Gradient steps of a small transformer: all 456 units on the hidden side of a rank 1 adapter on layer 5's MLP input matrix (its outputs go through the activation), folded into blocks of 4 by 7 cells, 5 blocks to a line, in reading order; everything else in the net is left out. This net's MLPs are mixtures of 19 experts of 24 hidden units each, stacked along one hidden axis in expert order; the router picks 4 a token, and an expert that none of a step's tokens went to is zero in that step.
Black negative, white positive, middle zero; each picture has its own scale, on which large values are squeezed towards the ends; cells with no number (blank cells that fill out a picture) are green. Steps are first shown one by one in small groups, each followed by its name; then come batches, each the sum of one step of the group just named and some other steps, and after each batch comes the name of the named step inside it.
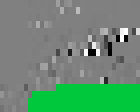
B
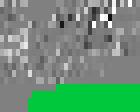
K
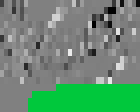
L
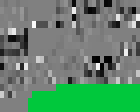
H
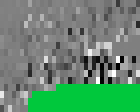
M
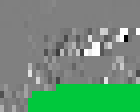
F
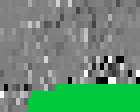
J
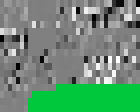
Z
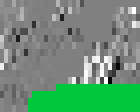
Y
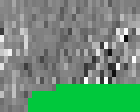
F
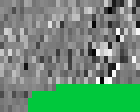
L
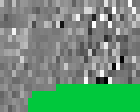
K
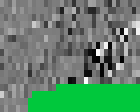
H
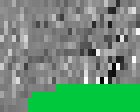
Y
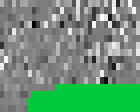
K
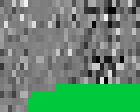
H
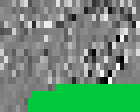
B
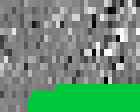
L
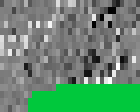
L
